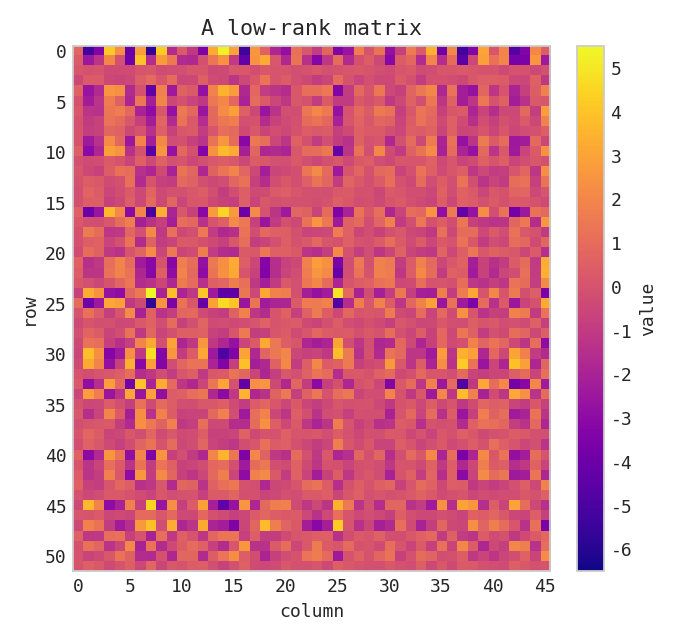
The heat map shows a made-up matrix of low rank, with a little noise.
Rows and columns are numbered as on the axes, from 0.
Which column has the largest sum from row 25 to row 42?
18
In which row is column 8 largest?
0
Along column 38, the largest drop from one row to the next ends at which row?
25
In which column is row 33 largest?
6
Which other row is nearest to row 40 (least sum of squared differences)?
9
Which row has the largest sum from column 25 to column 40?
30
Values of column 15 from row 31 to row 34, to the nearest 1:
-1 1 0 -1
